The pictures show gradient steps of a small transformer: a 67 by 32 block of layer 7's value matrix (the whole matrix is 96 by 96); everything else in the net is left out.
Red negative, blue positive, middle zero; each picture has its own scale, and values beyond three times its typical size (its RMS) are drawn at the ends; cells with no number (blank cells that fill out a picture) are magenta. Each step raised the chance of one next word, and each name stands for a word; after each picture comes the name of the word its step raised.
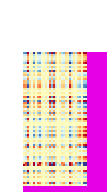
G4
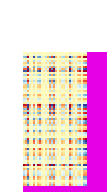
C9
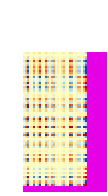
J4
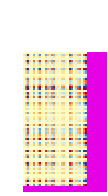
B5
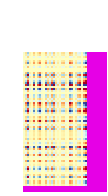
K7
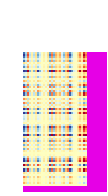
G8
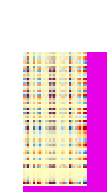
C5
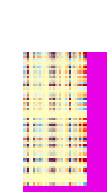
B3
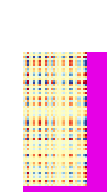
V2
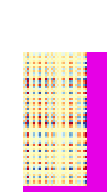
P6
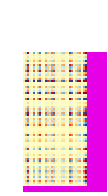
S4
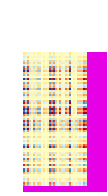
K7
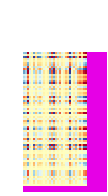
V2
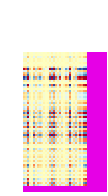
J4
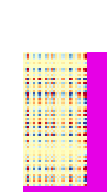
G8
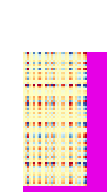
G4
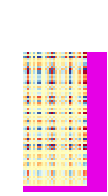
V2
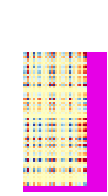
B3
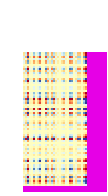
B3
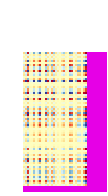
S4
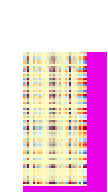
C5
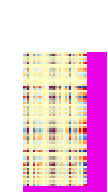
B5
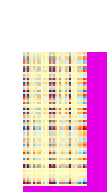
C5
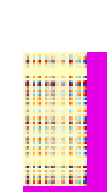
C5
